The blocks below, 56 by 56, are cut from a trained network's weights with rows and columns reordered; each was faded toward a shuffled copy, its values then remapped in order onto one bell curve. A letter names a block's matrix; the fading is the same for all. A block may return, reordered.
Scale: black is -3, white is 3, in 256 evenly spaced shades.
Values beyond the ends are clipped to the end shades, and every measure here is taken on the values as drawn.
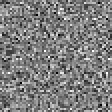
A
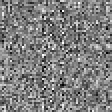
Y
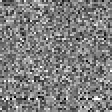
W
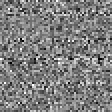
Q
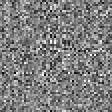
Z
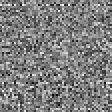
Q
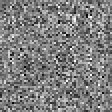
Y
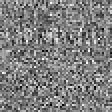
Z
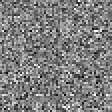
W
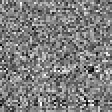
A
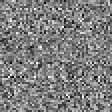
Q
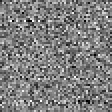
Q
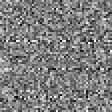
Q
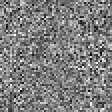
Y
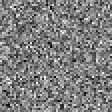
W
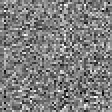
Y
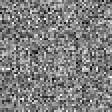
A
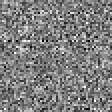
Q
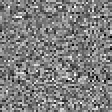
A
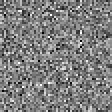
Z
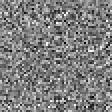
A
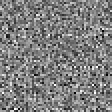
Q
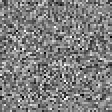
W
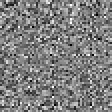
Z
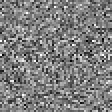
W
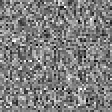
A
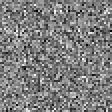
W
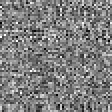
A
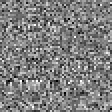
A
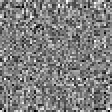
Z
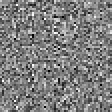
Y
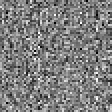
Y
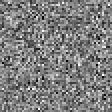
Y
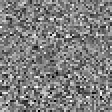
Q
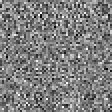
Z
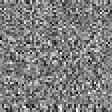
A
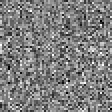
Y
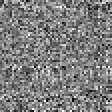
A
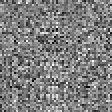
Z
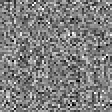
Z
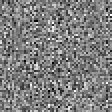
Y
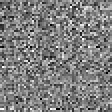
A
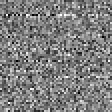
Q
